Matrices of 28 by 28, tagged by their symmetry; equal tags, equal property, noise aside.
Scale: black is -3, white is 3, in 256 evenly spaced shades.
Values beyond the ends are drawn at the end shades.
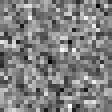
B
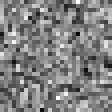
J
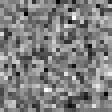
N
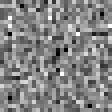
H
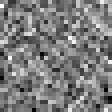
B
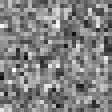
J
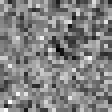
B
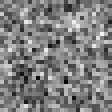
N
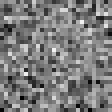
B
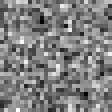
N
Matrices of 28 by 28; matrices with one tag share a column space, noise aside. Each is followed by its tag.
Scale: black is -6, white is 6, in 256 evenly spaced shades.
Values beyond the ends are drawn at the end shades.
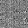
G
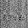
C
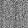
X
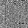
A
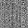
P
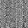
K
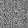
G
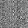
G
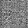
G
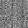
C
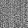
K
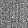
K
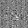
C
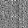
X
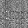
G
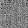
P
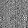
C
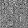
P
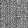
X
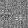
C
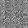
G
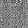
P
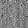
X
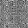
A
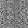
G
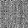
A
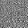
K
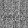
C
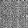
X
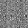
C
